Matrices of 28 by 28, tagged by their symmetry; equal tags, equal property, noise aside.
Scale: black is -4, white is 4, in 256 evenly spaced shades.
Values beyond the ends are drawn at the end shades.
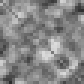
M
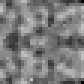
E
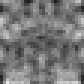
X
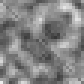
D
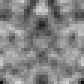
X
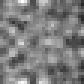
E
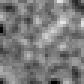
D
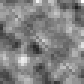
D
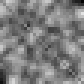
M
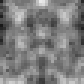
X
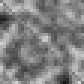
D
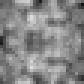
E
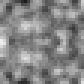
E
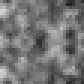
E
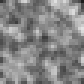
D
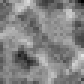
D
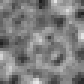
M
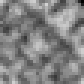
D
